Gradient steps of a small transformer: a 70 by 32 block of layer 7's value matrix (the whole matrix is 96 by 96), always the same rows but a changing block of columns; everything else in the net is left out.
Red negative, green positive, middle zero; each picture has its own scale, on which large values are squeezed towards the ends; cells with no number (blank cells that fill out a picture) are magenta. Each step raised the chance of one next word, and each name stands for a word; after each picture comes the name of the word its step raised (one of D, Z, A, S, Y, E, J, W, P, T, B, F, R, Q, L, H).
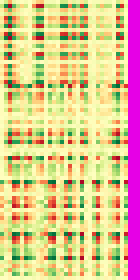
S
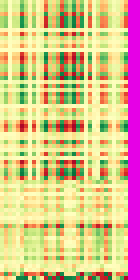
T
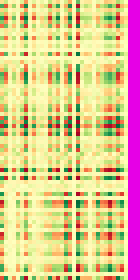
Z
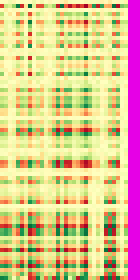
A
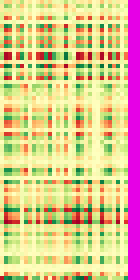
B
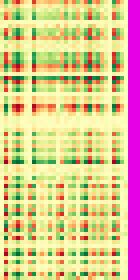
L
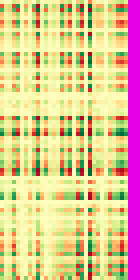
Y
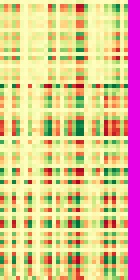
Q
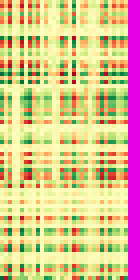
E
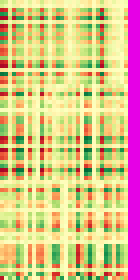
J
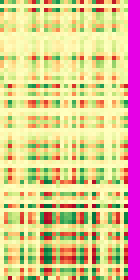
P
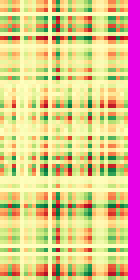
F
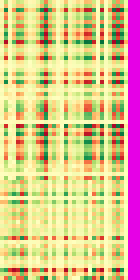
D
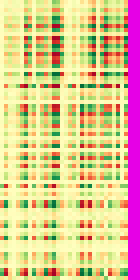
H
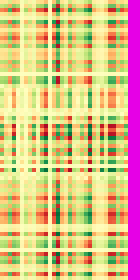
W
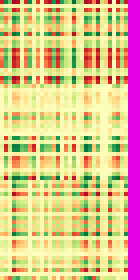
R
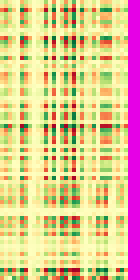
D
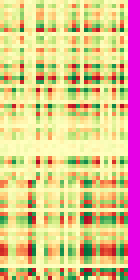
L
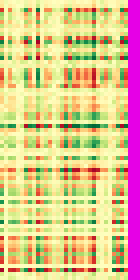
D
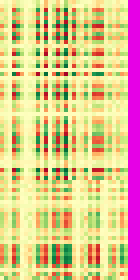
J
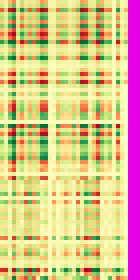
D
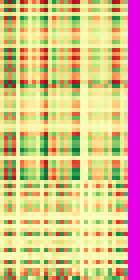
R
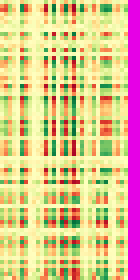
Q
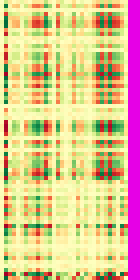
T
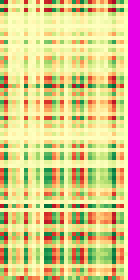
P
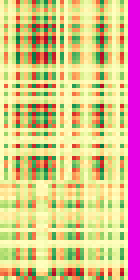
H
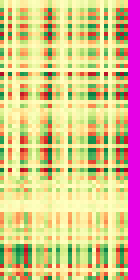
J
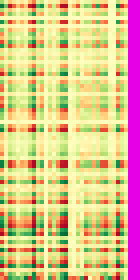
A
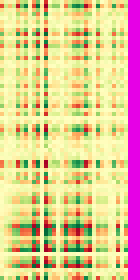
A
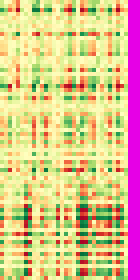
Q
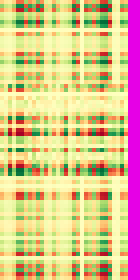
Y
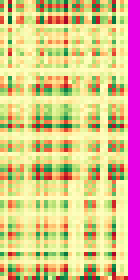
Z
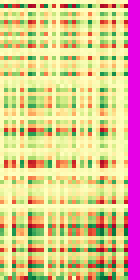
A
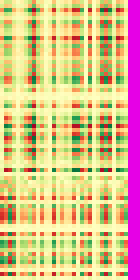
W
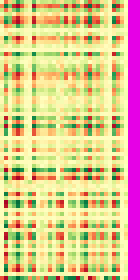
Z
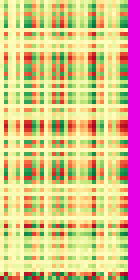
T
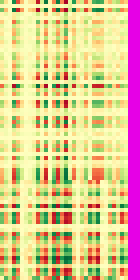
P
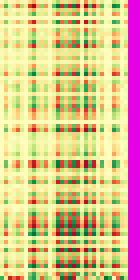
A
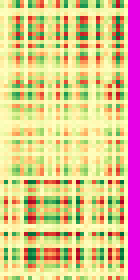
S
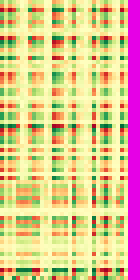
D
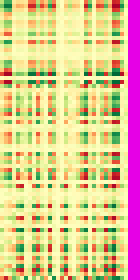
E
